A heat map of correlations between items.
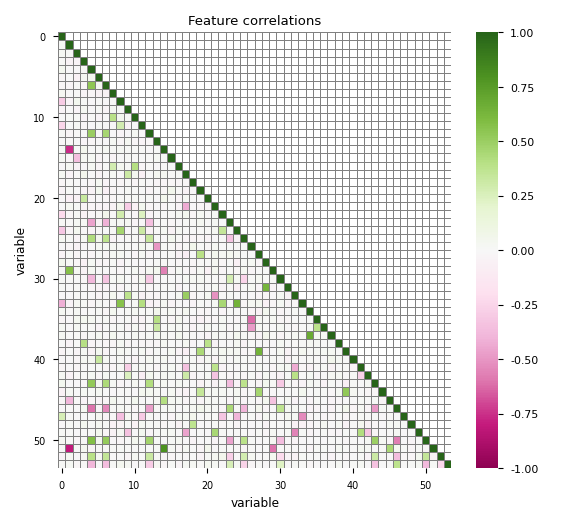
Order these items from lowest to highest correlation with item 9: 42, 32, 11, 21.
21, 11, 42, 32
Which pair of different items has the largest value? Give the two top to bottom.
14, 51
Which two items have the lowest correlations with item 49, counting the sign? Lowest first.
32, 17
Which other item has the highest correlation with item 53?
46
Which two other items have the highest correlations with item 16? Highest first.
10, 7
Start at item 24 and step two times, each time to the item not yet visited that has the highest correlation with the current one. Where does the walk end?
8
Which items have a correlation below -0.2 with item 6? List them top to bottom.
23, 30, 46, 53
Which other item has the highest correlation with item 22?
33
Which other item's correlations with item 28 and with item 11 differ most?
31
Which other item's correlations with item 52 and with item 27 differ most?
39
